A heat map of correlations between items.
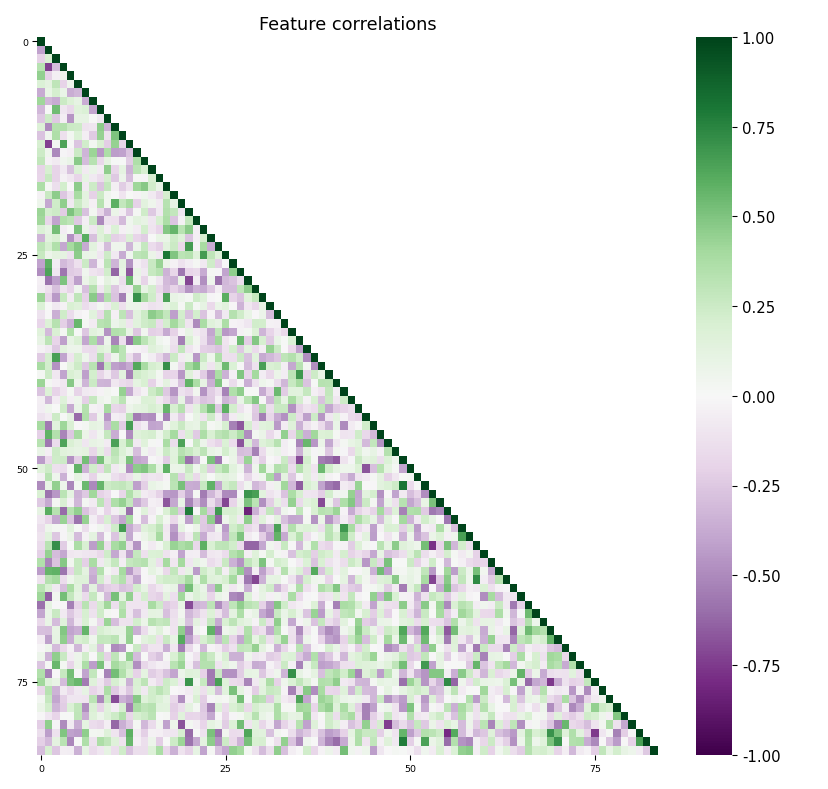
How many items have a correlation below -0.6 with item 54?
3
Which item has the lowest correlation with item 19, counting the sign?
80
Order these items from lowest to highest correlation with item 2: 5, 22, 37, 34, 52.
34, 5, 52, 22, 37
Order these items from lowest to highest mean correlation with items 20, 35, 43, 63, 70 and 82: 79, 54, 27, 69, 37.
54, 27, 79, 37, 69
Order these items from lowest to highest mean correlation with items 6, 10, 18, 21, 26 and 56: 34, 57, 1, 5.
34, 5, 57, 1
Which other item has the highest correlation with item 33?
5
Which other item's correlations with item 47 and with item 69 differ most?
75
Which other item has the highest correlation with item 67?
66
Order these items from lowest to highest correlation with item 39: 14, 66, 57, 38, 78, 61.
61, 66, 38, 14, 57, 78
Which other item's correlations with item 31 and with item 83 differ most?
58
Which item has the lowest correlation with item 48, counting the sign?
29
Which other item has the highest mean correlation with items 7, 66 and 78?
32
